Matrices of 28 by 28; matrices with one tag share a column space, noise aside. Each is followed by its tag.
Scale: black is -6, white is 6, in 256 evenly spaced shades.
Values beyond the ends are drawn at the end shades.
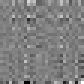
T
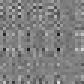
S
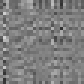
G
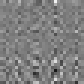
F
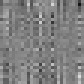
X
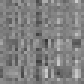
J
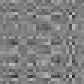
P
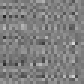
P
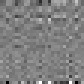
T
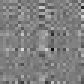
S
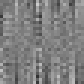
X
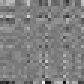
T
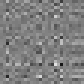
P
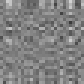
G
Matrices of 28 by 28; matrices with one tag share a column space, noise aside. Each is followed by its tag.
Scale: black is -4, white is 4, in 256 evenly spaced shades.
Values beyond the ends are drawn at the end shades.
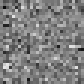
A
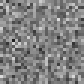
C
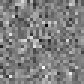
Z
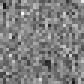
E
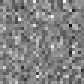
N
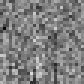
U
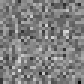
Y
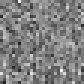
U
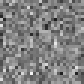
U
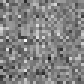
Y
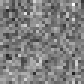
E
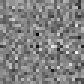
A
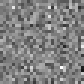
A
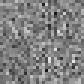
Y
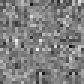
Z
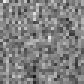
C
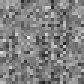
N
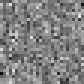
Y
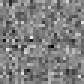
Z
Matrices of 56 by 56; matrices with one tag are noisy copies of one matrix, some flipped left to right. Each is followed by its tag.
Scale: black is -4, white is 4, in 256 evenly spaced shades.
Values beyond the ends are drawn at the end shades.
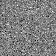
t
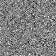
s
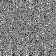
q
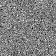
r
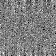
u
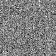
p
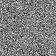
r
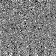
q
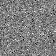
t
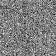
p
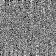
u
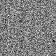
t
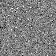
t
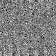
q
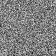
r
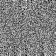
q
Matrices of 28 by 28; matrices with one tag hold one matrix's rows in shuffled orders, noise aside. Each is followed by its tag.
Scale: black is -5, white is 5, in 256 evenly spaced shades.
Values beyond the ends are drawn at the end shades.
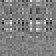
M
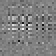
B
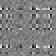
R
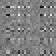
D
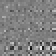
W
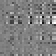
W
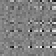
W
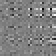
W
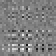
B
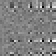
W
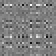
M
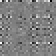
R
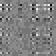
R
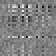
B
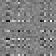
D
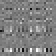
M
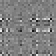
R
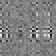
R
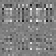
M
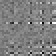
W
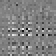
B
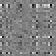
R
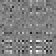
M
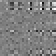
W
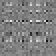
M
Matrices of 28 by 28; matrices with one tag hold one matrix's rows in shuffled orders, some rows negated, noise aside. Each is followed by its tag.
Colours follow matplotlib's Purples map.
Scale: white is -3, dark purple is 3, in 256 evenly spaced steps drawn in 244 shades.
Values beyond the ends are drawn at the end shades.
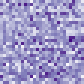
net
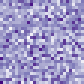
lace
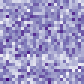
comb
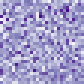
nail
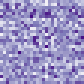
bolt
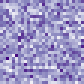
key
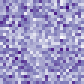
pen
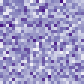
nail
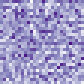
net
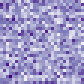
key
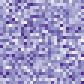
key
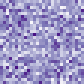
pen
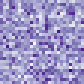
net
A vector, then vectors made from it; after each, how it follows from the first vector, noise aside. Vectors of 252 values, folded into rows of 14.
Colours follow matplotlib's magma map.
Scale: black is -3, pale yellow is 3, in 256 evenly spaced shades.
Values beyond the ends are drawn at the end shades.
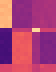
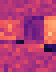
reversed, negated, partly zeroed.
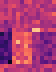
partly zeroed.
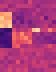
partly zeroed.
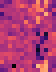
wrapped around, negated, partly zeroed.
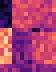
negated.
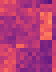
wrapped around, shrunk.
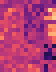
reversed, negated, partly zeroed.
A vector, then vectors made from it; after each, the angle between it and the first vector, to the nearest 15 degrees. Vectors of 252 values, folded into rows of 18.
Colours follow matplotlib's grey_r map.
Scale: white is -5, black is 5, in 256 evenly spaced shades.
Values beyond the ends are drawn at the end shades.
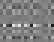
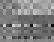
45 degrees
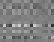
15 degrees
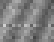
60 degrees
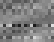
150 degrees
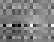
150 degrees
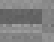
75 degrees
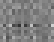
150 degrees
